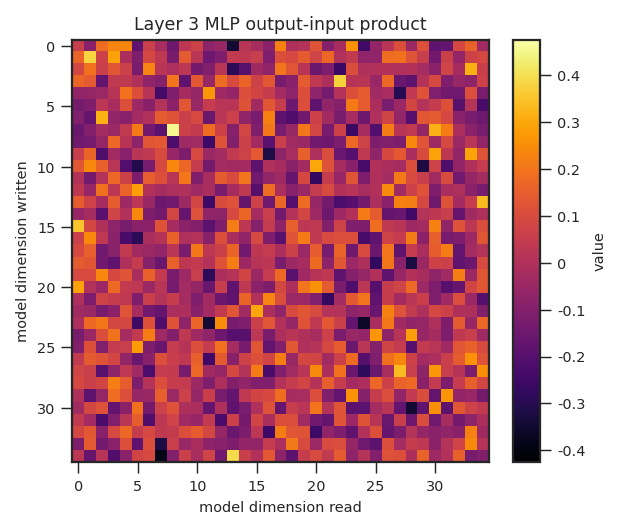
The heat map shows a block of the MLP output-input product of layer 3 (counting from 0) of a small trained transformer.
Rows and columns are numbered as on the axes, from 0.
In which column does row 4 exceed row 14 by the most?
11
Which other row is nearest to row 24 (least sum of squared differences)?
28
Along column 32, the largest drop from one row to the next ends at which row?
20
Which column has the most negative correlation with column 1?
29
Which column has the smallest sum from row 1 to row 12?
32
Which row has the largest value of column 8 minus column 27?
7
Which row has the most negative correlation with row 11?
30
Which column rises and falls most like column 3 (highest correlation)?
17
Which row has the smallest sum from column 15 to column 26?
13
